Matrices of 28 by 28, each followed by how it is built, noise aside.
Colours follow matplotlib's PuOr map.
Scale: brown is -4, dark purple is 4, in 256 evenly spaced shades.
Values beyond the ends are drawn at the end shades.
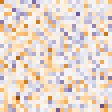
Toeplitz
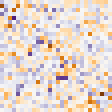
block diagonal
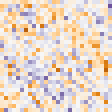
Toeplitz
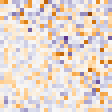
upper triangular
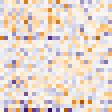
low rank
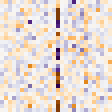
uneven columns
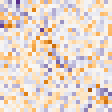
block diagonal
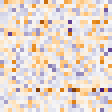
uneven rows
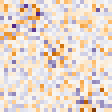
block diagonal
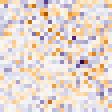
upper triangular
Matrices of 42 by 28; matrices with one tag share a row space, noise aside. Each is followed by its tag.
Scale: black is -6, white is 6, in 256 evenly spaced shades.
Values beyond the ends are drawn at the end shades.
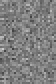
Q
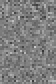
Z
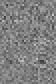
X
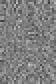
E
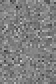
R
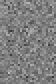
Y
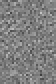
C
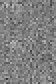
C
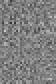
R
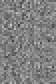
R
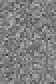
Z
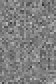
Z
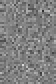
E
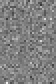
C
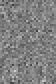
C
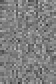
E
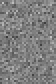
C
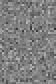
Z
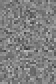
Y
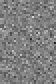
Q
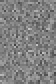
E
